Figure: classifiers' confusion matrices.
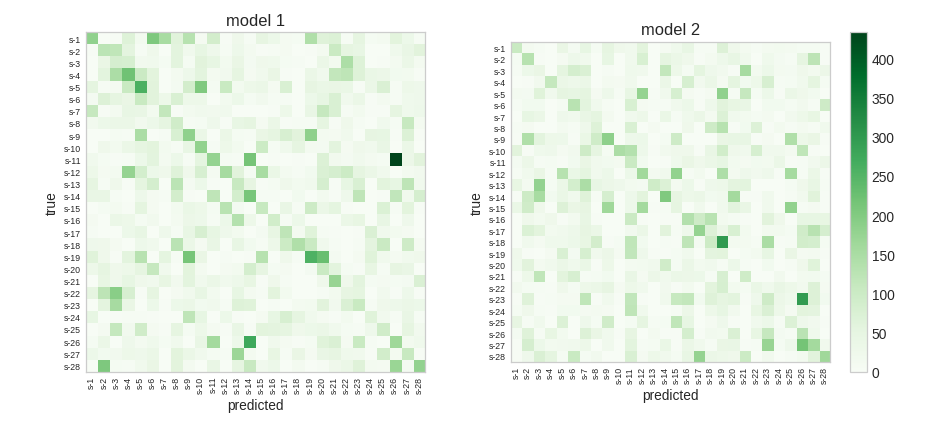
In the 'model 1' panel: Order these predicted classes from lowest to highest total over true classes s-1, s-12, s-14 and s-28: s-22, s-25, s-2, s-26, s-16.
s-25, s-16, s-22, s-2, s-26
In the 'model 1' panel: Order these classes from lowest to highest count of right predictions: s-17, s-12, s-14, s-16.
s-16, s-17, s-12, s-14
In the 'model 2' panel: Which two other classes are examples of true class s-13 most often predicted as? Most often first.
s-3, s-7
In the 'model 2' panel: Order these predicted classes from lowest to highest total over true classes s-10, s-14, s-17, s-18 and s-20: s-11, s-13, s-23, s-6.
s-13, s-6, s-23, s-11
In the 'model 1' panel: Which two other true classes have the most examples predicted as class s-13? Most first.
s-27, s-16
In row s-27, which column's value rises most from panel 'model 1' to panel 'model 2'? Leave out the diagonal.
s-26
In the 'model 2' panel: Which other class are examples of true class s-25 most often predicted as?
s-15
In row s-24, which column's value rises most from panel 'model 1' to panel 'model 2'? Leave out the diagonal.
s-11
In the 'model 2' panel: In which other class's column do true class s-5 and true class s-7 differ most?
s-12
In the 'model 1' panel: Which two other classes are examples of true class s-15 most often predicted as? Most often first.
s-12, s-19
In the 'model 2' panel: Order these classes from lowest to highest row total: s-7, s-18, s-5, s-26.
s-7, s-26, s-5, s-18
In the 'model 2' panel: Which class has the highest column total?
s-19
